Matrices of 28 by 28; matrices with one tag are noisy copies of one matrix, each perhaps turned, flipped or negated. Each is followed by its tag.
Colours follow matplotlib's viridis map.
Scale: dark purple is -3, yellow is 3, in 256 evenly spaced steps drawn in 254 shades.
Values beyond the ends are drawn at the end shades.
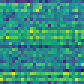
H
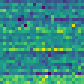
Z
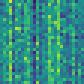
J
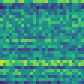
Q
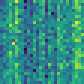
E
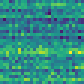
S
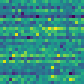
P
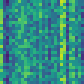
Q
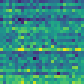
Z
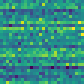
P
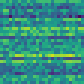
P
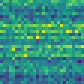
E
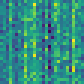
J
